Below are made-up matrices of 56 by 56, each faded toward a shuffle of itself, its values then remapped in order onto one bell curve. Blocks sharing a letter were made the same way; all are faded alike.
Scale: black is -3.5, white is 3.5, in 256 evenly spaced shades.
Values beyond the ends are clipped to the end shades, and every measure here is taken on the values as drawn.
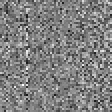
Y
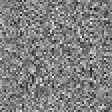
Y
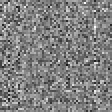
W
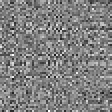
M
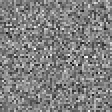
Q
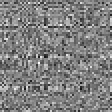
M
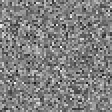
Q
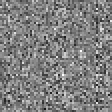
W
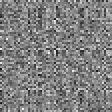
M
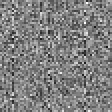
Y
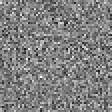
Q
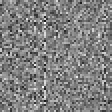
Y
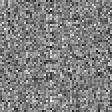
Y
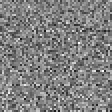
Q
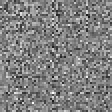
W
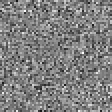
Q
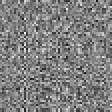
M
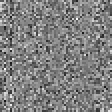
Y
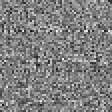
Q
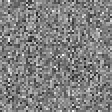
Y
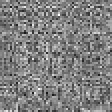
M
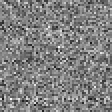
Q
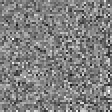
W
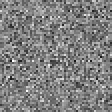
Q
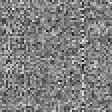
Y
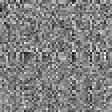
M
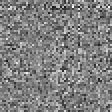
W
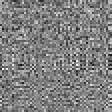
M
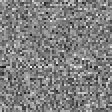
Q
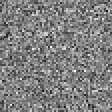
Q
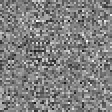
W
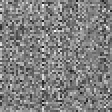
Y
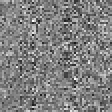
Y
